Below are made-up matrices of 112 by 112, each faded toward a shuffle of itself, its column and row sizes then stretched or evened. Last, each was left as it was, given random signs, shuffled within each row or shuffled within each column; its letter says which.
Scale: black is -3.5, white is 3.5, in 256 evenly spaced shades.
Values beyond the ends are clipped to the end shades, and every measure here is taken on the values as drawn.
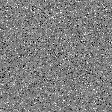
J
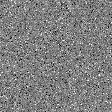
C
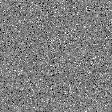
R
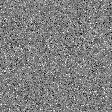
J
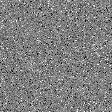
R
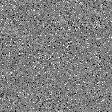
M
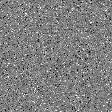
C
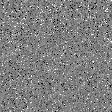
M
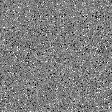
R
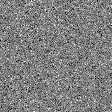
C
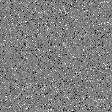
M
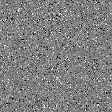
M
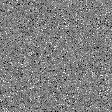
C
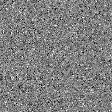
M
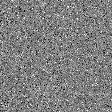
C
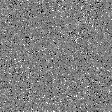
M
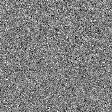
R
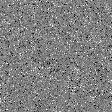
C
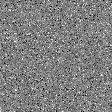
J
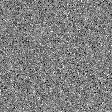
J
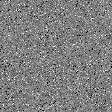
M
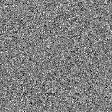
M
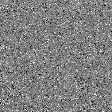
R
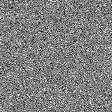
M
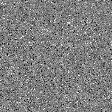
R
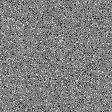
J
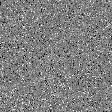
C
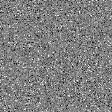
M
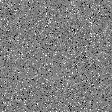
C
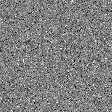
J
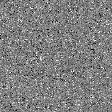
R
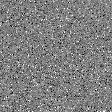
J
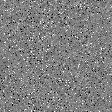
C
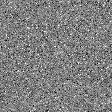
J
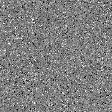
R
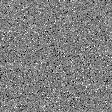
J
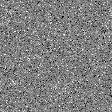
R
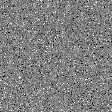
R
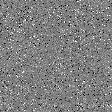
M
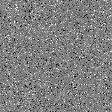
R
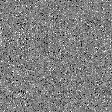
M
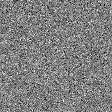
C
